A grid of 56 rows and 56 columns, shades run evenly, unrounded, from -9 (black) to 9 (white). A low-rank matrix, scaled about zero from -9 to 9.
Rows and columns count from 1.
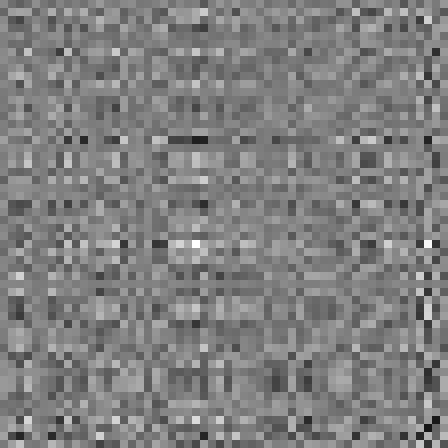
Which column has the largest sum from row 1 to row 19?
16
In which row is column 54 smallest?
54
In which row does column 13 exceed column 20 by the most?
31
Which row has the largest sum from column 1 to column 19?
21
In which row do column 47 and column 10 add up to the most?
18
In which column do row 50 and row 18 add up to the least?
26
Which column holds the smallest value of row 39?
53
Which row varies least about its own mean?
36
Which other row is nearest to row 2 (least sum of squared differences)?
23
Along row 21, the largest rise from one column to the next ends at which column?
9
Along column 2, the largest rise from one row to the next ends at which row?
56
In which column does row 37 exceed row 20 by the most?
55
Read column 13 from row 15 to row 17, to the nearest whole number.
-3 0 -1
